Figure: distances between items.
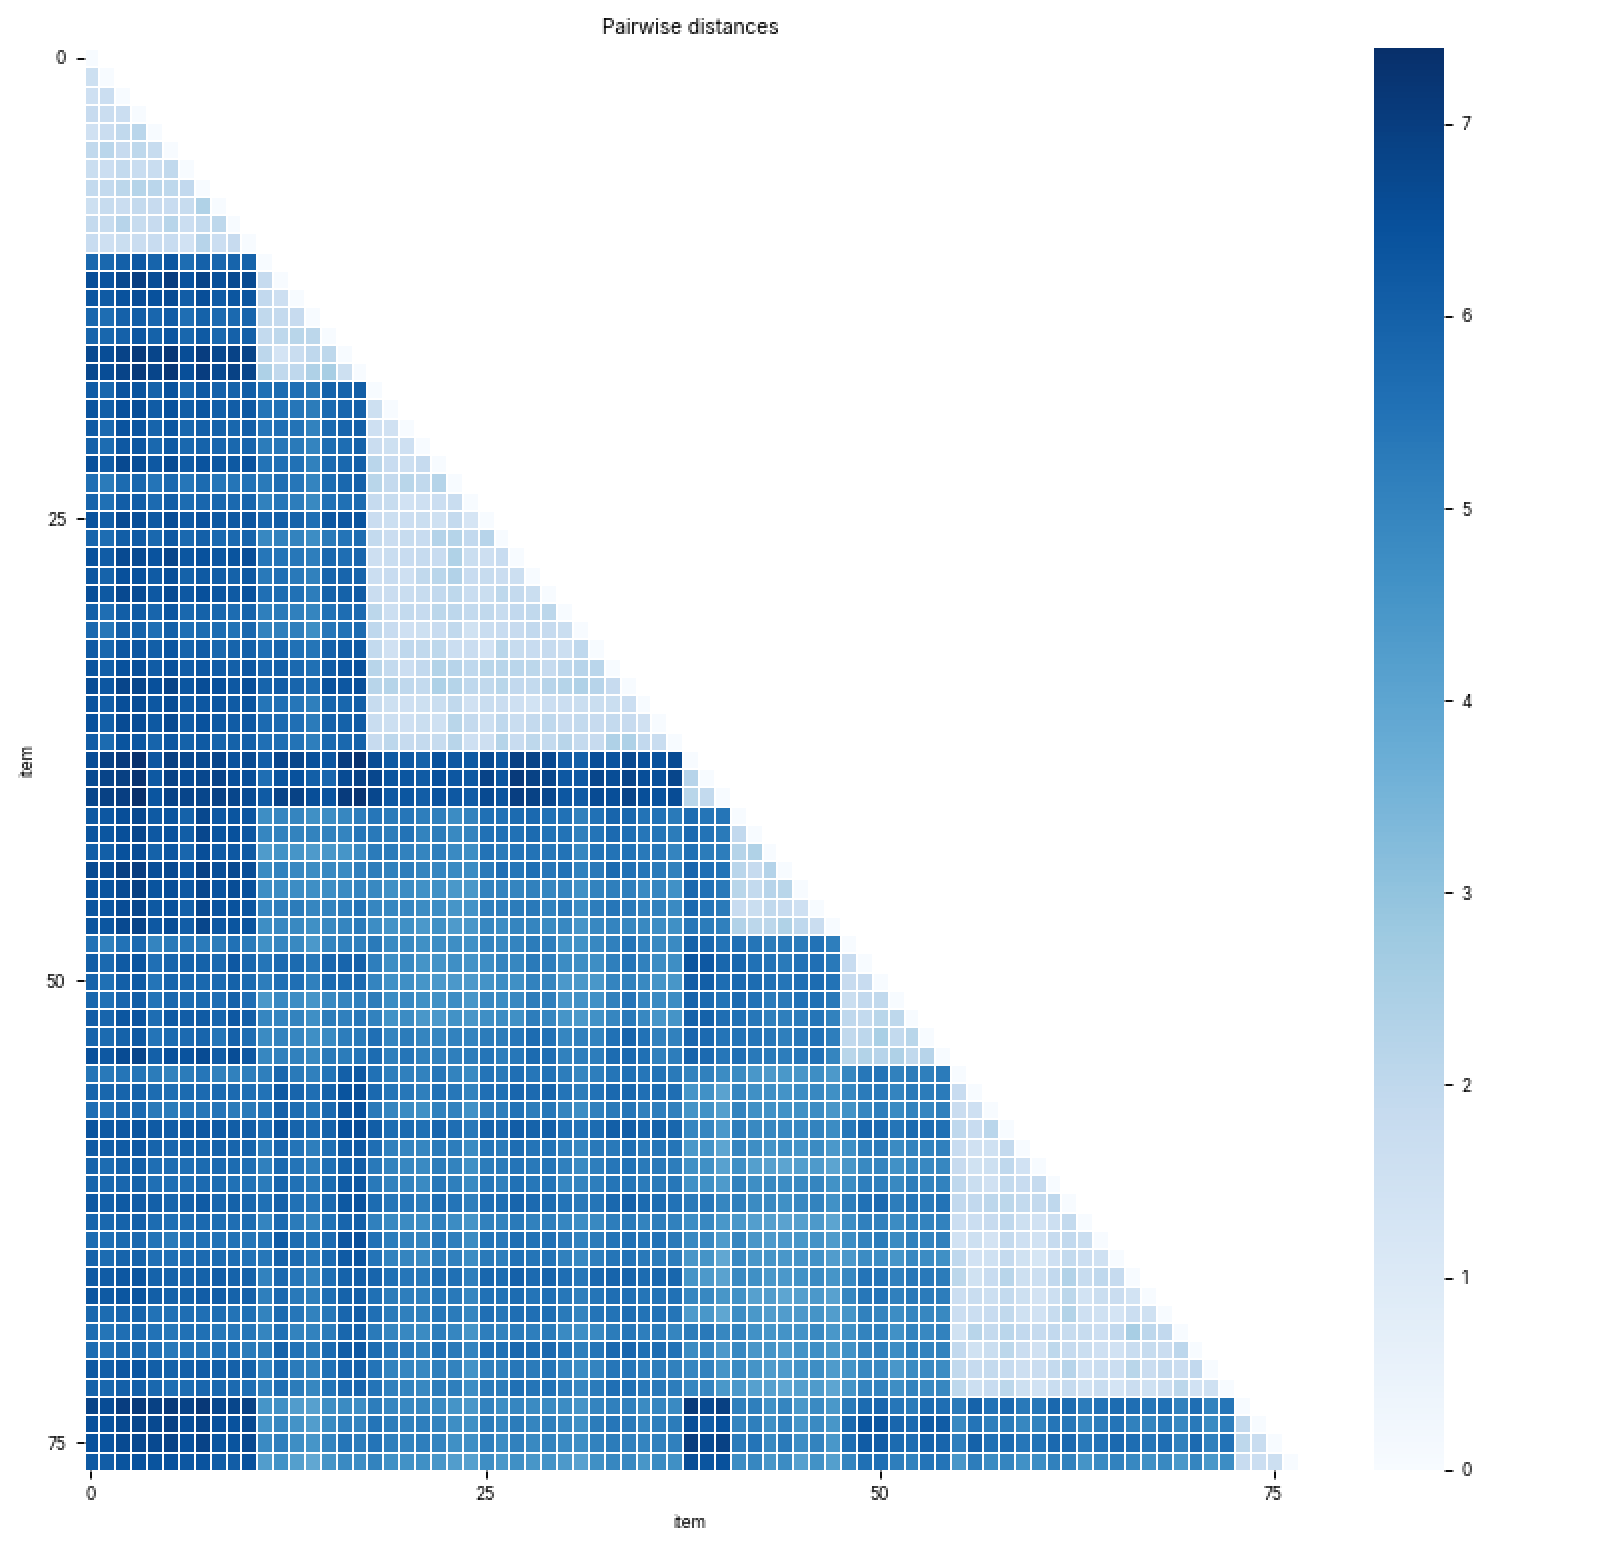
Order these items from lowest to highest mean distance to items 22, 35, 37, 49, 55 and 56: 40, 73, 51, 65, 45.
65, 51, 45, 73, 40
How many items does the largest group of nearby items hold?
20
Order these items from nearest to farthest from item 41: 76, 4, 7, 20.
76, 20, 4, 7
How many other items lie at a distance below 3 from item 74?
3
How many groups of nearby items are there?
8
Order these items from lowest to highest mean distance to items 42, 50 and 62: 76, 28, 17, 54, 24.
54, 24, 76, 28, 17
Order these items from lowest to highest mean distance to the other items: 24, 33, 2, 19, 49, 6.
24, 19, 33, 49, 6, 2
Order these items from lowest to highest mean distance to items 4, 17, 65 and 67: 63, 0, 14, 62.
63, 62, 14, 0
